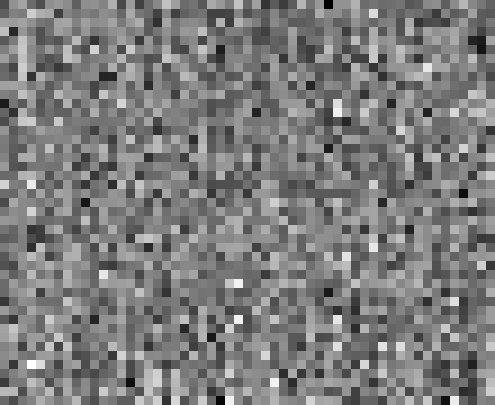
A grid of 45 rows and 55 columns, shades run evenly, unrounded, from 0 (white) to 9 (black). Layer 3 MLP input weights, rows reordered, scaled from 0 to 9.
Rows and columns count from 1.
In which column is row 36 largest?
11
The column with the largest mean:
24
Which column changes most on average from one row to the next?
4
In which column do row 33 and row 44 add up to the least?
55
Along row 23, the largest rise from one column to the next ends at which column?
43
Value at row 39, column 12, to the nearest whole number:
5
